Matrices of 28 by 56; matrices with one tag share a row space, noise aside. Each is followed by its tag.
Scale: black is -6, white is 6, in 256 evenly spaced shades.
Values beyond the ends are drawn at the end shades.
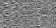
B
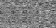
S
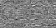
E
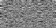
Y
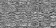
S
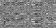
E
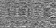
S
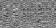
B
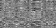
E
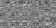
S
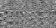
Y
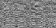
E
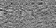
Y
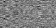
B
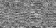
E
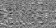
Y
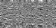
Y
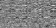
S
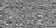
Y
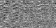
B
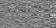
S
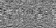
Y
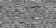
E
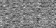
B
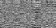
E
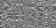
Y
